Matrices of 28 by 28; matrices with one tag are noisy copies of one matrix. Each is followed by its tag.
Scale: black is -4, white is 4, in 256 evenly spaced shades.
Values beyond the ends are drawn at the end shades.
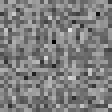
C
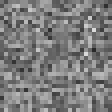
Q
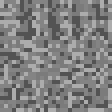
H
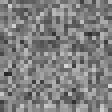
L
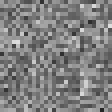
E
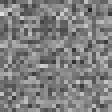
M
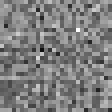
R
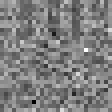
H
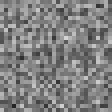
C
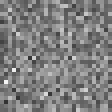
L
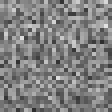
C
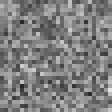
M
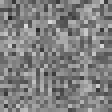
E
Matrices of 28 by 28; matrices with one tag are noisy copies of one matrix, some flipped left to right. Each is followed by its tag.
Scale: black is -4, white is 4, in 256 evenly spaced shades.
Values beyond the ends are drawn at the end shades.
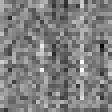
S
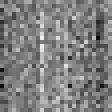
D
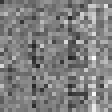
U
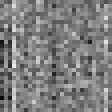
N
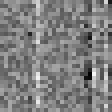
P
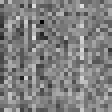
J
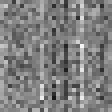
S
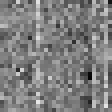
P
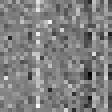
P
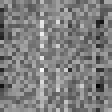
D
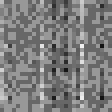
S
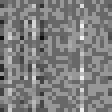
J
